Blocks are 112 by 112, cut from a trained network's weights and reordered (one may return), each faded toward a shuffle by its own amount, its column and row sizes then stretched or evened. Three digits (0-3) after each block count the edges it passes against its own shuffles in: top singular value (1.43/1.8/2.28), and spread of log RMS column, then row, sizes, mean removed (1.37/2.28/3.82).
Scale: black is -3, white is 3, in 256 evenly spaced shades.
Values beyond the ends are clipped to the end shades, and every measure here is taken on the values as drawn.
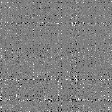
1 2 2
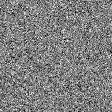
1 0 0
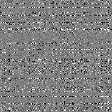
2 2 3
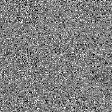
1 1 2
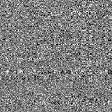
2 1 2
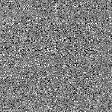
1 1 2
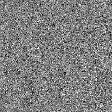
1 1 1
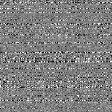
2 1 3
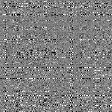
2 2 3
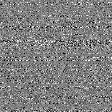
0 0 3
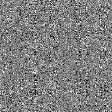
1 2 1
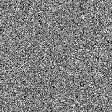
1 1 0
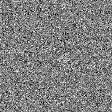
0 0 1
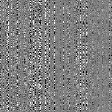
3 3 1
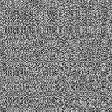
3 1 1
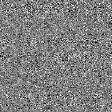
1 1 2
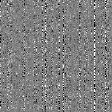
2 3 1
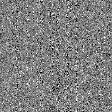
0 2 0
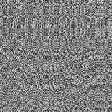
3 0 1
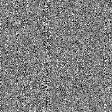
0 2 0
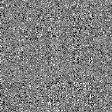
1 2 2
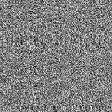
2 1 0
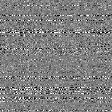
2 1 3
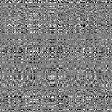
3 2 3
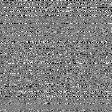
0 1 3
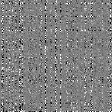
1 3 2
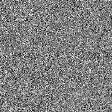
0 1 1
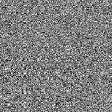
2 0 2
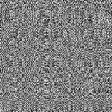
3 1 1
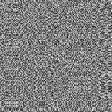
3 1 0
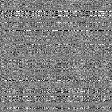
3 0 3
